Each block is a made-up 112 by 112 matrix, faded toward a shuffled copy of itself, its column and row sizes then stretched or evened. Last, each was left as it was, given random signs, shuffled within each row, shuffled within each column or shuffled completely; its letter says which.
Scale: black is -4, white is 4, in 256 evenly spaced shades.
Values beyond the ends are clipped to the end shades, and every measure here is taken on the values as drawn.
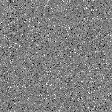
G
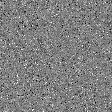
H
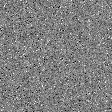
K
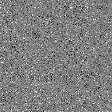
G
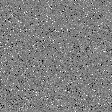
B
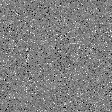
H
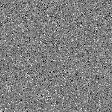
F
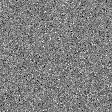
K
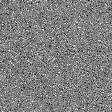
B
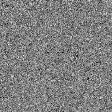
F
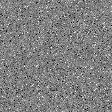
F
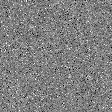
K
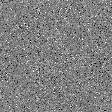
H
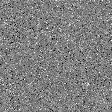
K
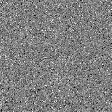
G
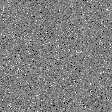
H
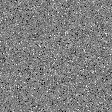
K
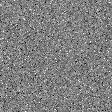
K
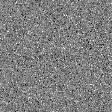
F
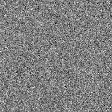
G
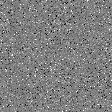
F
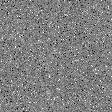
K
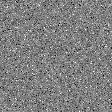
B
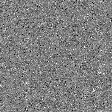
H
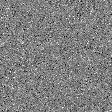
K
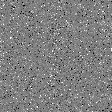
H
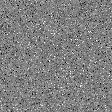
K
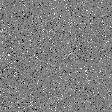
F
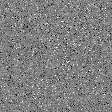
B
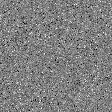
K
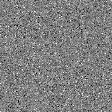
G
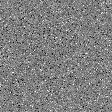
K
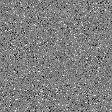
F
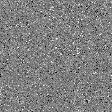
G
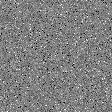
K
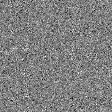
F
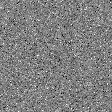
K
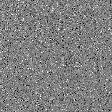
G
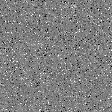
G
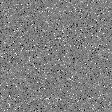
B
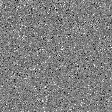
B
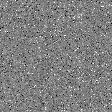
K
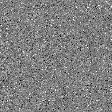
F
